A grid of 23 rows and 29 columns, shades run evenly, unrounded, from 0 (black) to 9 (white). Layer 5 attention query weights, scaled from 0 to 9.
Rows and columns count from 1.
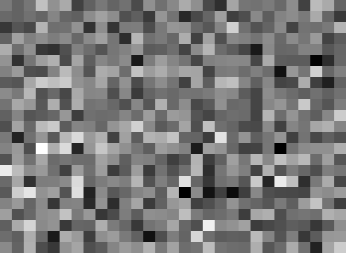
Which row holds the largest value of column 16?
17
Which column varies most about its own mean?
18
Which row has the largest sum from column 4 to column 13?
14
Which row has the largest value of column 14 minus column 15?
10
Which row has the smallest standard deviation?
9
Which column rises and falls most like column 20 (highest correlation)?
21
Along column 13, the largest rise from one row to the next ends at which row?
23
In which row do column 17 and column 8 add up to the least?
19
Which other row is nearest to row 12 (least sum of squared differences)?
4
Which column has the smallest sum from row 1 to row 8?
28
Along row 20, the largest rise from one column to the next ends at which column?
22
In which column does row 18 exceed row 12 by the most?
3
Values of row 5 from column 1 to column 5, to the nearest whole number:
6 4 5 2 2
